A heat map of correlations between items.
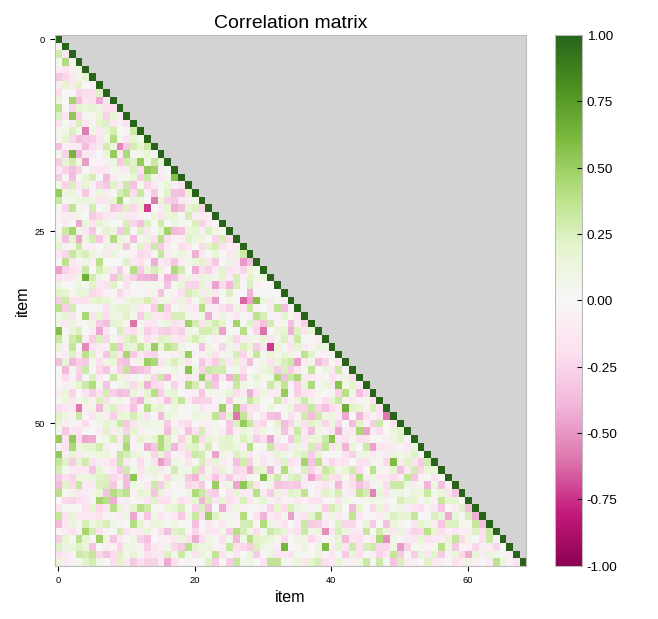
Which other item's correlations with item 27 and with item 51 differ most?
44
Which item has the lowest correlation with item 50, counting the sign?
66
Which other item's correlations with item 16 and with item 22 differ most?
13
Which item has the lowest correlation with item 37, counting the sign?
11
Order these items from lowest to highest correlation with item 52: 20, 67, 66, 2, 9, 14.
67, 9, 66, 14, 20, 2
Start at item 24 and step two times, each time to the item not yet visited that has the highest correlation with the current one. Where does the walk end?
42
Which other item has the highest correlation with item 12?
16
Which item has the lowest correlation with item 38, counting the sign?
30
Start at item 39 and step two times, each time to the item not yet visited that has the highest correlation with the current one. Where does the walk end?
33
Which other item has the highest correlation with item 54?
0
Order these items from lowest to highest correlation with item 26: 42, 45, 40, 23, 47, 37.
23, 40, 47, 42, 45, 37
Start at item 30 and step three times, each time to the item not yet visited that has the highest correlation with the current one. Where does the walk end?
63
